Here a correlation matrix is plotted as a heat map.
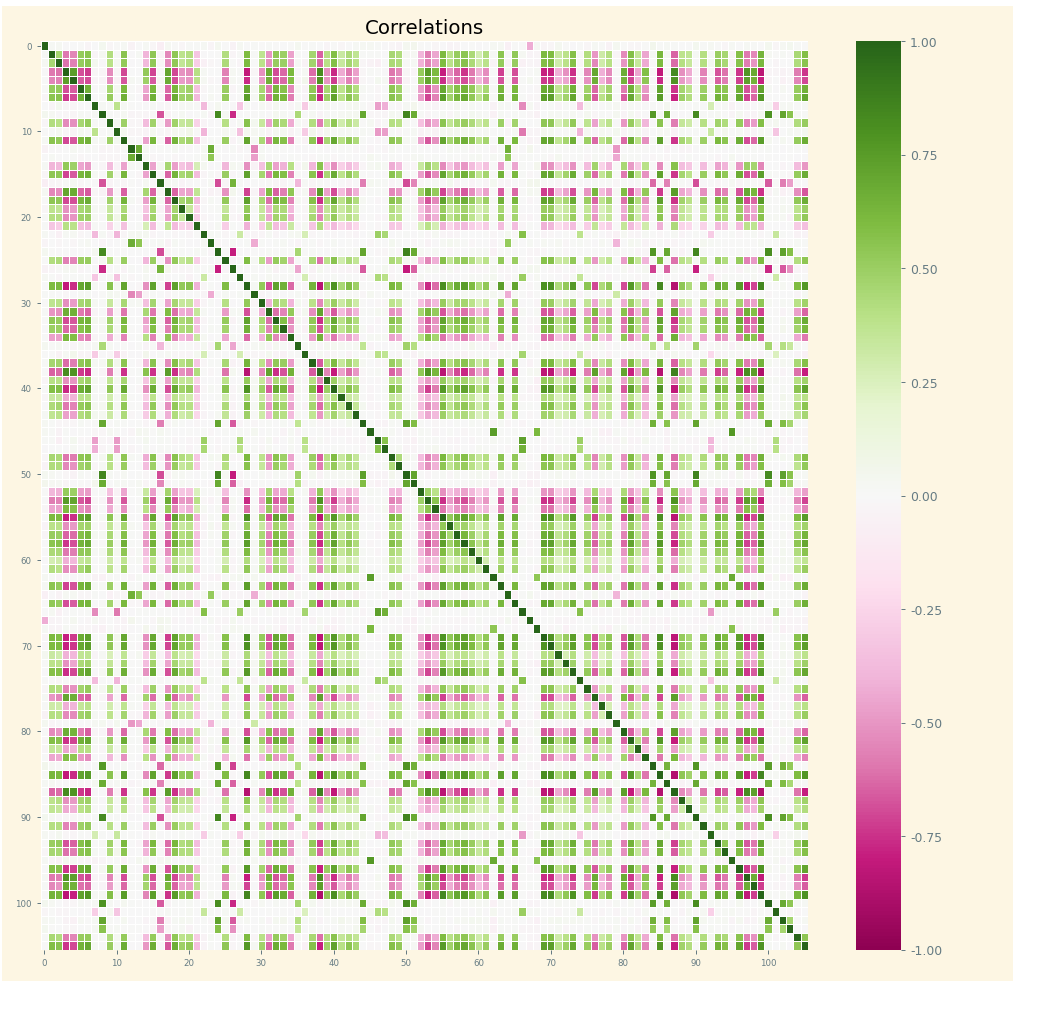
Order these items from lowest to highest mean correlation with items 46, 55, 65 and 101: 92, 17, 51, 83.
17, 83, 92, 51
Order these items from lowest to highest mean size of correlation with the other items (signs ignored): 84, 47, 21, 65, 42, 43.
47, 84, 21, 43, 42, 65
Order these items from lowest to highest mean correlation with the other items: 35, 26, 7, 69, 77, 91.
26, 7, 35, 77, 91, 69
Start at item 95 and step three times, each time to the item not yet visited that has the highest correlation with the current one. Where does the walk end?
68
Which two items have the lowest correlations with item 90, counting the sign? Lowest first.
26, 16
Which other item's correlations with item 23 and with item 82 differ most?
12
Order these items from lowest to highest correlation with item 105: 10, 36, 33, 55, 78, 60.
36, 10, 60, 78, 33, 55
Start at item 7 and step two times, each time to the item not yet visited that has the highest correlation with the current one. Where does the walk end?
92
